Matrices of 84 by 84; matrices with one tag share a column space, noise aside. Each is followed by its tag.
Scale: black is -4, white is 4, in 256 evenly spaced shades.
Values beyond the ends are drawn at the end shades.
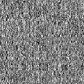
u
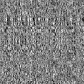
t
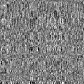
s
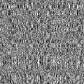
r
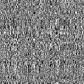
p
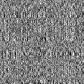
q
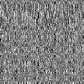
s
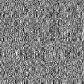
q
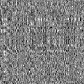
t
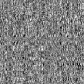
u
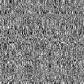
p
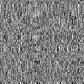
s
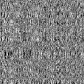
q
